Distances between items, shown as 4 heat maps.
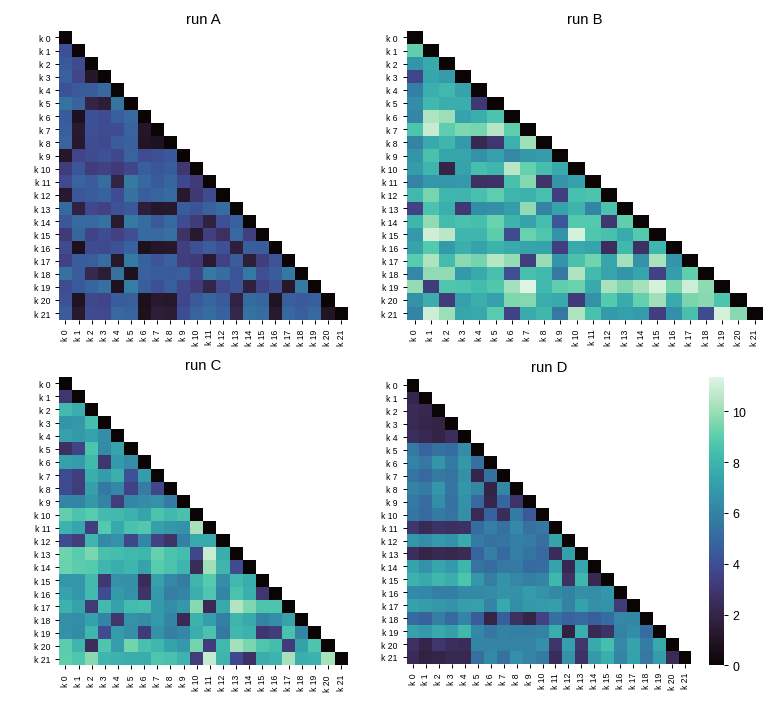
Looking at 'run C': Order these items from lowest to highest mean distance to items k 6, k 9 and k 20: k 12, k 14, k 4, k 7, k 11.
k 4, k 11, k 12, k 7, k 14
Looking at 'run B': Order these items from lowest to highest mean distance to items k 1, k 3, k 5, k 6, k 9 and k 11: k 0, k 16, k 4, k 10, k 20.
k 4, k 0, k 16, k 20, k 10
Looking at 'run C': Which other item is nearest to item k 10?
k 14
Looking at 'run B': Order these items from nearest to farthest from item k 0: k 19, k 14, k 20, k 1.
k 20, k 14, k 1, k 19
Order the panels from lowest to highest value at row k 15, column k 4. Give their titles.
run A, run C, run B, run D
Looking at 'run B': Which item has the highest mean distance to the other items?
k 19
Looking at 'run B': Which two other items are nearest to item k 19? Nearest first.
k 1, k 11
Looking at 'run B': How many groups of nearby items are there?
7
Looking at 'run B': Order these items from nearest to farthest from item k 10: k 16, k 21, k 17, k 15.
k 16, k 17, k 21, k 15
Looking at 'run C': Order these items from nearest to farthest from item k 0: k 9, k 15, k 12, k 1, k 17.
k 1, k 12, k 9, k 15, k 17
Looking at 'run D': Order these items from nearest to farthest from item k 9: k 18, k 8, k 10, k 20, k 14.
k 18, k 8, k 10, k 14, k 20
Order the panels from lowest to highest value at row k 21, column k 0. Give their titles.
run D, run A, run B, run C
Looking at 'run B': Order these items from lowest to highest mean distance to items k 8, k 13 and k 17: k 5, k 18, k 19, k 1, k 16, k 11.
k 11, k 5, k 16, k 18, k 1, k 19
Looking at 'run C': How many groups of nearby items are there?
5
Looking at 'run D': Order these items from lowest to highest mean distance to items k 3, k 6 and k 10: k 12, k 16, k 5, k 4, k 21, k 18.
k 18, k 5, k 21, k 4, k 12, k 16
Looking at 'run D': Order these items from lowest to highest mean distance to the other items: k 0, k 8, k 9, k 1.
k 1, k 0, k 9, k 8
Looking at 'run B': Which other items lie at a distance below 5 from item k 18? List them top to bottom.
k 6, k 15, k 21
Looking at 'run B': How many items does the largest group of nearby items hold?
4
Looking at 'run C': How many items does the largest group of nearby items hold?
6
